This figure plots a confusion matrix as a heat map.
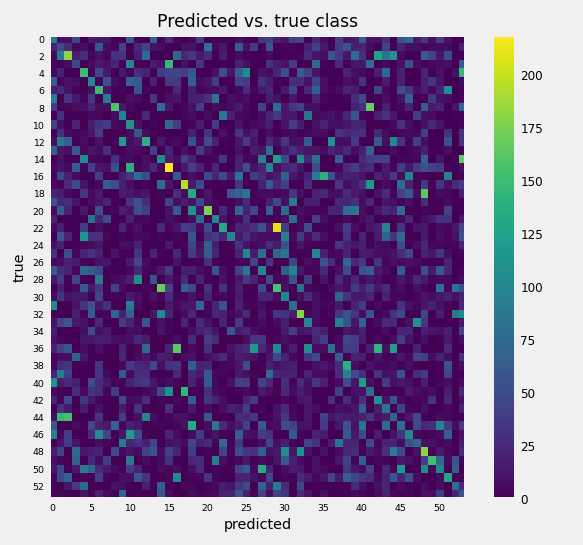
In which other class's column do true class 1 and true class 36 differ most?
16
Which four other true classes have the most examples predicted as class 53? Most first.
14, 4, 32, 8
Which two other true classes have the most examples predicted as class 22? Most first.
9, 47
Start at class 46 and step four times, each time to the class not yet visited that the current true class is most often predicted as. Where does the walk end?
11
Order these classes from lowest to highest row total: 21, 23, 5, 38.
21, 38, 5, 23
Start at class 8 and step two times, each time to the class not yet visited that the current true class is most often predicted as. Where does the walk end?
17
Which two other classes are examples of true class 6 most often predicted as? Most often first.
51, 34
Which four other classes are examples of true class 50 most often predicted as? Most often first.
27, 45, 48, 4
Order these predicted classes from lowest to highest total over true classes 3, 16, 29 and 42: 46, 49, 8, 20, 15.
49, 8, 20, 46, 15
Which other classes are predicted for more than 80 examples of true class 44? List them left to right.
1, 2, 12
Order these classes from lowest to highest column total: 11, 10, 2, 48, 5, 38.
5, 11, 2, 10, 48, 38
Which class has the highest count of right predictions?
15
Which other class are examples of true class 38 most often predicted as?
18
